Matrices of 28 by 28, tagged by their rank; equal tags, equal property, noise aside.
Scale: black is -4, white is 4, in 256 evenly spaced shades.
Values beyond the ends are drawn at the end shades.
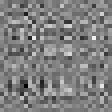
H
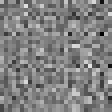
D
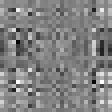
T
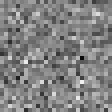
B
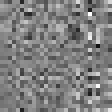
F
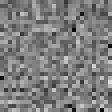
B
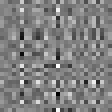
T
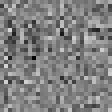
D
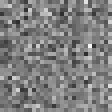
D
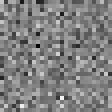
D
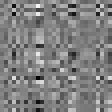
T
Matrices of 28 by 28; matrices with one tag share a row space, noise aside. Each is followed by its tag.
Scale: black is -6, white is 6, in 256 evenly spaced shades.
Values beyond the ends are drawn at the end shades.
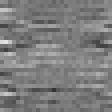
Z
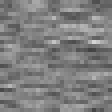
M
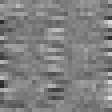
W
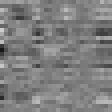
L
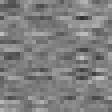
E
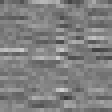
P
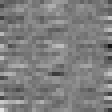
W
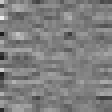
L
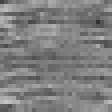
Z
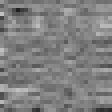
L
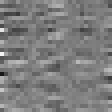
W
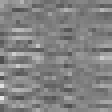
L
